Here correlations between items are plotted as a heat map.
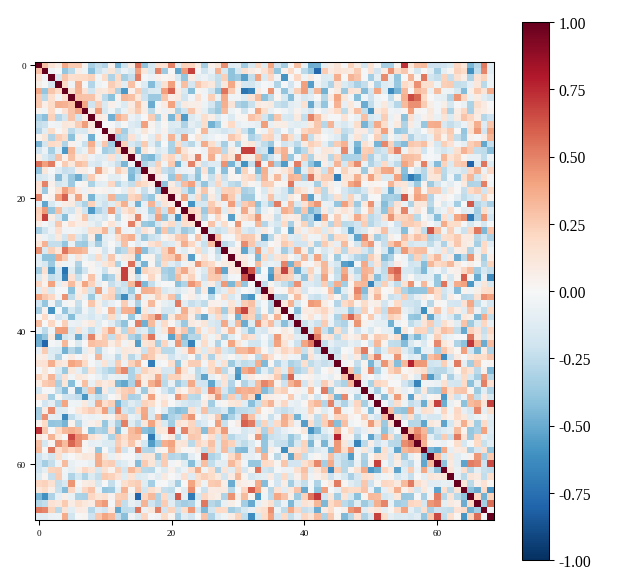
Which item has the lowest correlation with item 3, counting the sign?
41
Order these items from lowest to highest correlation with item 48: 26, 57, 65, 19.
57, 26, 65, 19
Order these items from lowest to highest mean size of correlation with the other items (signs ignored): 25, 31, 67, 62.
62, 25, 67, 31
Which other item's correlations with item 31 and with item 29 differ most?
4
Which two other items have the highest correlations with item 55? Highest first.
0, 20
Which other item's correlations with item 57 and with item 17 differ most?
56
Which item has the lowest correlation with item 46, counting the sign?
30
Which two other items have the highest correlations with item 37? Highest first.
31, 30
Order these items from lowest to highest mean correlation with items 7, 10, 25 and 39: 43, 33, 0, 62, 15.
0, 43, 62, 15, 33
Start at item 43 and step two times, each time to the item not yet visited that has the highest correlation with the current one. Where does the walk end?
26
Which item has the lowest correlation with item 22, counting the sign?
8
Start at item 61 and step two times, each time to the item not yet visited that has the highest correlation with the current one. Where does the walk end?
15
